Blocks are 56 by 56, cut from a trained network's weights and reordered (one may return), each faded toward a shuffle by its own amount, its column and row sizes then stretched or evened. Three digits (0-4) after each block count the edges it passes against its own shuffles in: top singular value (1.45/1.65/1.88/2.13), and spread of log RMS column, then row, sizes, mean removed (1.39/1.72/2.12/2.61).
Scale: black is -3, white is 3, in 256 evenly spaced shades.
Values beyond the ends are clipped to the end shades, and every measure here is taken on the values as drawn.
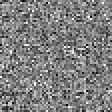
2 0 1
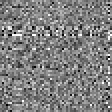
4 1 3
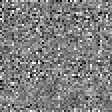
0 2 2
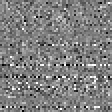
2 1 4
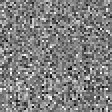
2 2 1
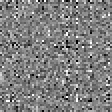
0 3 3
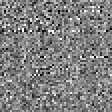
0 0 3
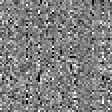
2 4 1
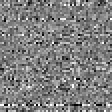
1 0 4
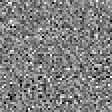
1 1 1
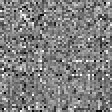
2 2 3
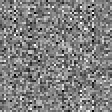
2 3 0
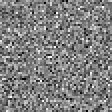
2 0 0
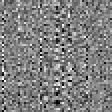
4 4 0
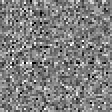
3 2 1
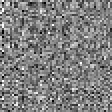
4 2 1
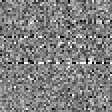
4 0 3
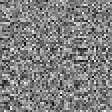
4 1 1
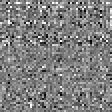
2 2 4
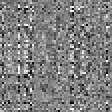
4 4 2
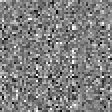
3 3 0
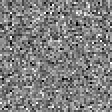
1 0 1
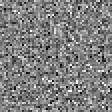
0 1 0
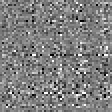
2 3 4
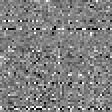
3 2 4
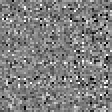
0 3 3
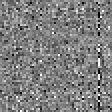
2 3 2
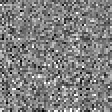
2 1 2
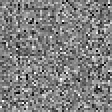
0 2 0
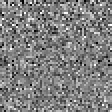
1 0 3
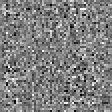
0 3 2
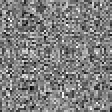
4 3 0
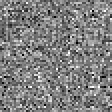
1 0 2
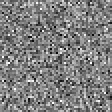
1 0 1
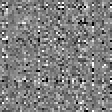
2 4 2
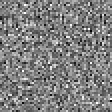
1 0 1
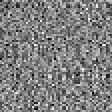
4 1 1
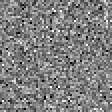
0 0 0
